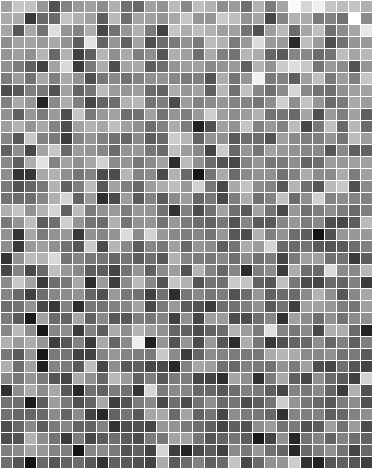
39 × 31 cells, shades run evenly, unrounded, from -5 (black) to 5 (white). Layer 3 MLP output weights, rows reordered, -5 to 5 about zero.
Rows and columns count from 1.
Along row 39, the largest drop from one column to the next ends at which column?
26
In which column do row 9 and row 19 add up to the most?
6
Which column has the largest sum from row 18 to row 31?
12
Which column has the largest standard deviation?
3
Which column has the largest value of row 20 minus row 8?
13
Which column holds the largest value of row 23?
28
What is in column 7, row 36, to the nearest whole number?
-1
